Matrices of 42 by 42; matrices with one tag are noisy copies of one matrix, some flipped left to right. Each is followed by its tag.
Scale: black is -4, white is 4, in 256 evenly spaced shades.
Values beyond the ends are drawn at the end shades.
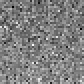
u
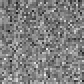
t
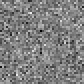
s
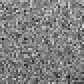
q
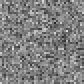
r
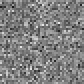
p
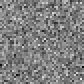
s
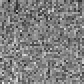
t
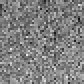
u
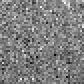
q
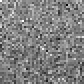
q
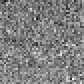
t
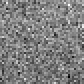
q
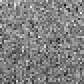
q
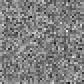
r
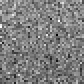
q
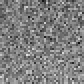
u
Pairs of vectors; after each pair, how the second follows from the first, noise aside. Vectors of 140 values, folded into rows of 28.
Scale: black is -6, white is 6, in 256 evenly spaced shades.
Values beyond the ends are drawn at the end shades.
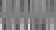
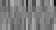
reversed, negated.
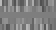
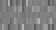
reversed, partly zeroed.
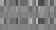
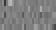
wrapped around, negated, partly zeroed.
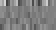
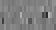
wrapped around, negated, partly zeroed.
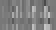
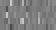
reversed, partly zeroed.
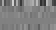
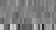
reversed, negated.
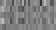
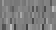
reversed, partly zeroed.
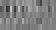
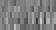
reversed, negated.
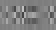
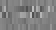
reversed, partly zeroed.
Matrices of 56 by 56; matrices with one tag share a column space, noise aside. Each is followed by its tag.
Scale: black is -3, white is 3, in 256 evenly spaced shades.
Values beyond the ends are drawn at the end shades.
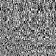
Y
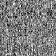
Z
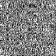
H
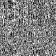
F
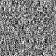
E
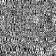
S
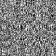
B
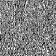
H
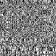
S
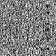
H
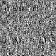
E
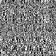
S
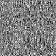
E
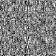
E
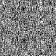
E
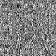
H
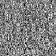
H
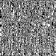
Z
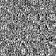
B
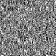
E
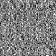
H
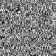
Y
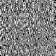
Y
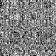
F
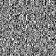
B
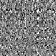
Y
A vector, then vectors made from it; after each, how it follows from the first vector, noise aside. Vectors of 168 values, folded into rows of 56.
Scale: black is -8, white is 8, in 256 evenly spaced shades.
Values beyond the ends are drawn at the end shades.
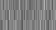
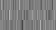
partly zeroed.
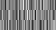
wrapped around, scaled up.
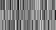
wrapped around, scaled up.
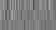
reversed, partly zeroed.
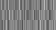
copied.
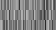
negated, scaled up.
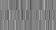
partly zeroed.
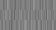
reversed, negated, shrunk.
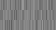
reversed, negated, shrunk.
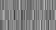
copied.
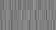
reversed, negated, shrunk.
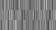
copied.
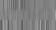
partly zeroed.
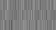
reversed, negated, shrunk.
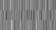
reversed, partly zeroed.
